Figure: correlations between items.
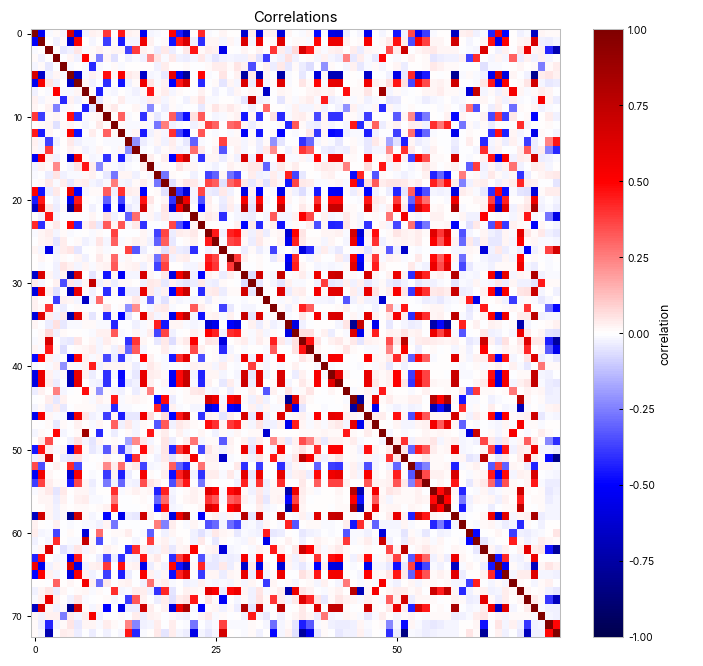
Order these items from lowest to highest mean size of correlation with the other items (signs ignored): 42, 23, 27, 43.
43, 27, 23, 42
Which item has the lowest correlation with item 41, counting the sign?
5
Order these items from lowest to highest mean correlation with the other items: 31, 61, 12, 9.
12, 9, 61, 31
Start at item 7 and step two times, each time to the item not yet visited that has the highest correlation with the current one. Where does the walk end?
61
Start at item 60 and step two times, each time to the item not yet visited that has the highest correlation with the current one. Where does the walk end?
9
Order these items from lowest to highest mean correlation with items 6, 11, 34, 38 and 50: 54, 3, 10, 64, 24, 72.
64, 10, 72, 3, 24, 54
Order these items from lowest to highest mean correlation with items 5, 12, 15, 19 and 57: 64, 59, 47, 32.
59, 32, 47, 64
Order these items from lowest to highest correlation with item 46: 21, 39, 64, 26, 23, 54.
64, 23, 26, 54, 39, 21
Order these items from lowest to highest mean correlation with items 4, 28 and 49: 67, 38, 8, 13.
8, 13, 38, 67
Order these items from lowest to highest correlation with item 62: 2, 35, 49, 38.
35, 49, 38, 2
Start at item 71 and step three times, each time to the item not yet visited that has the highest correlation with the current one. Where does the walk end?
13
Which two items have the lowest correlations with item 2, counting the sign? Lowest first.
72, 26
